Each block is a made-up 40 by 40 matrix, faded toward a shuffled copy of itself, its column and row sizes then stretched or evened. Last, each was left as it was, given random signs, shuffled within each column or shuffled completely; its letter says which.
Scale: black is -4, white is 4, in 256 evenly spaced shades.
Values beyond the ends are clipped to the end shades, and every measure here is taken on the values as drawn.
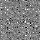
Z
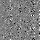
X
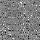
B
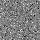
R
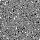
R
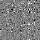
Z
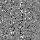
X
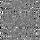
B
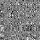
B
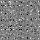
B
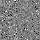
X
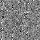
X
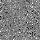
X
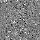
X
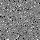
R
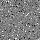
R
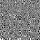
B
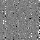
X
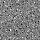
R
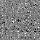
Z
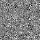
Z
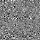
Z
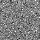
R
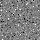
R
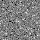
R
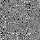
Z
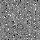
X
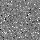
R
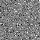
R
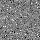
R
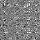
B
